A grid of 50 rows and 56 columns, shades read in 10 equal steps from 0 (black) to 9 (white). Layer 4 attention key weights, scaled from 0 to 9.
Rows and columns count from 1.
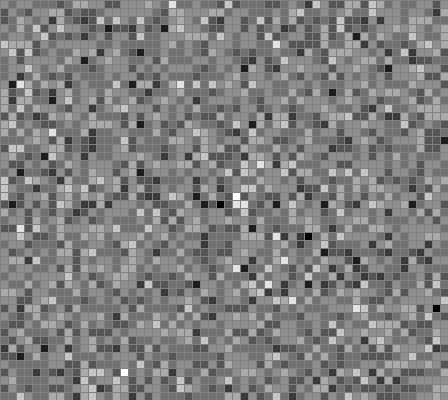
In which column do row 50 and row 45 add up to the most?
35
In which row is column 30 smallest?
17
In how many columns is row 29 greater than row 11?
22
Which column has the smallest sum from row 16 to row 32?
28
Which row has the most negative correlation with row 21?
50
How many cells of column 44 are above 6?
3
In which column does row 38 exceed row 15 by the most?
37
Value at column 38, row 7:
2
